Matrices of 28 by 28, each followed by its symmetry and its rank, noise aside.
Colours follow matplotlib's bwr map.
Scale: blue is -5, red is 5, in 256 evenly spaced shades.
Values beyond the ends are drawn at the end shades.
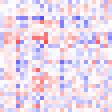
no symmetry, rank four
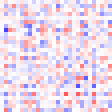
no symmetry, rank four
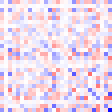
symmetric, rank four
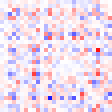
antisymmetric, rank four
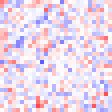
symmetric, rank six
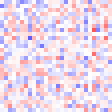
no symmetry, rank five
